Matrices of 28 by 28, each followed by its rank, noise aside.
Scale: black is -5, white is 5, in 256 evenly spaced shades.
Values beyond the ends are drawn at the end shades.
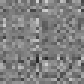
three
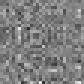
four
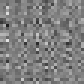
three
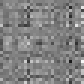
two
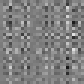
two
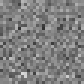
six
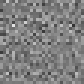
six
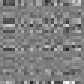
two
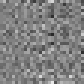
four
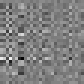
two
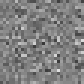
six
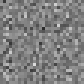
six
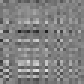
one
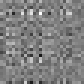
two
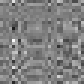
two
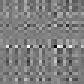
two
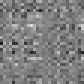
four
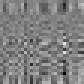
two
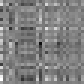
two
